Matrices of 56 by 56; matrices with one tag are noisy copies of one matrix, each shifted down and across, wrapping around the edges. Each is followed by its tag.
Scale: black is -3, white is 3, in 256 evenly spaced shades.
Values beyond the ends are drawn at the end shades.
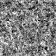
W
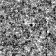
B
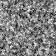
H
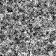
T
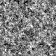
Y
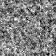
W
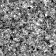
B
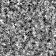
H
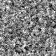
H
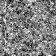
Y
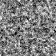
W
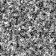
H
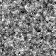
T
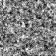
T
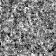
W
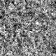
W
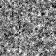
T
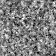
H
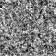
W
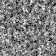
H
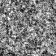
Y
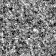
W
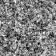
Y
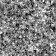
B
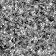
T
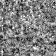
W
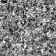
T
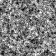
Y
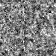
W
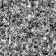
T
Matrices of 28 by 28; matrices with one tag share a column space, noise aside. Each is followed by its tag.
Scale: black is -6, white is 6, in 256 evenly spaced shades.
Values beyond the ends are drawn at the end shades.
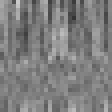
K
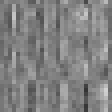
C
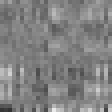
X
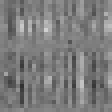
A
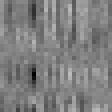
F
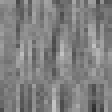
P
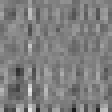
X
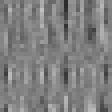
F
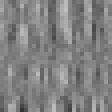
F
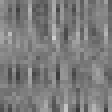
F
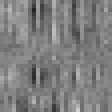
F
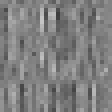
C
